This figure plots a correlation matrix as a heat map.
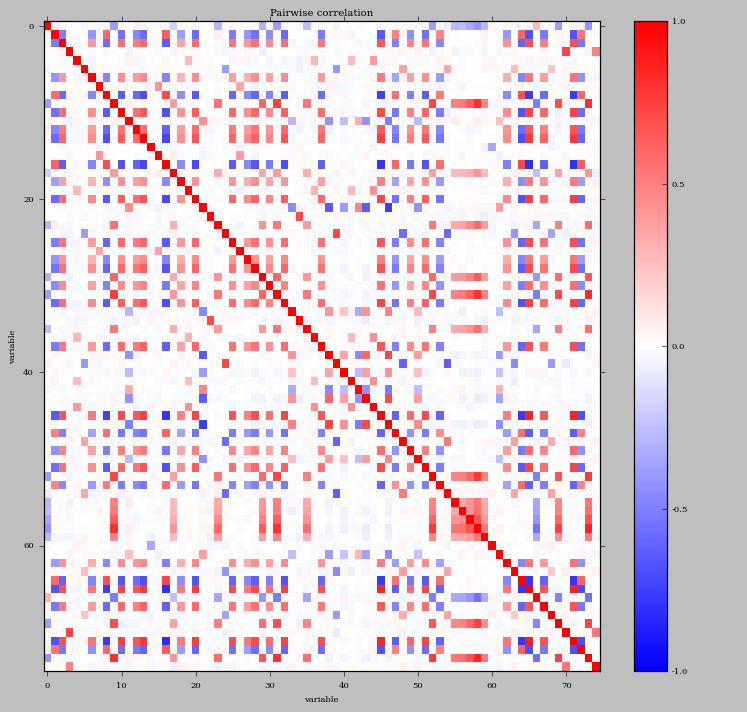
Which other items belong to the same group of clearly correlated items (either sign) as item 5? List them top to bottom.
24, 39, 48, 54, 63, 68
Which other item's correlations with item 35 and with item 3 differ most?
70
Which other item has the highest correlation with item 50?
46
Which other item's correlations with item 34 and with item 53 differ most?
22
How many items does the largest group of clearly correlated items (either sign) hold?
27
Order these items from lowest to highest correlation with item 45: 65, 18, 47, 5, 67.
47, 5, 18, 67, 65
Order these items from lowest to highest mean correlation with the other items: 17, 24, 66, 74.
66, 24, 74, 17
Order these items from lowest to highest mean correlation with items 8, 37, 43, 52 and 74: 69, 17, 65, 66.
66, 65, 17, 69
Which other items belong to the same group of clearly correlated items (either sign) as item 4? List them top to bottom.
19, 36, 41, 44
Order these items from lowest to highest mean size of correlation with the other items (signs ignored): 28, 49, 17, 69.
17, 69, 49, 28
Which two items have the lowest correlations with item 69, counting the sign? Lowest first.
66, 0
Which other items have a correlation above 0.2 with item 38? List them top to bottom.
33, 40, 43, 46, 50
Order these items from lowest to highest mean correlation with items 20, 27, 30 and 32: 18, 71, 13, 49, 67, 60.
60, 18, 49, 67, 13, 71
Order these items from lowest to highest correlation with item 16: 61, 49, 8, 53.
49, 61, 53, 8
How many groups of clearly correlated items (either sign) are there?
9
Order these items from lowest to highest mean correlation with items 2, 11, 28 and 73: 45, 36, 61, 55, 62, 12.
36, 61, 55, 62, 12, 45
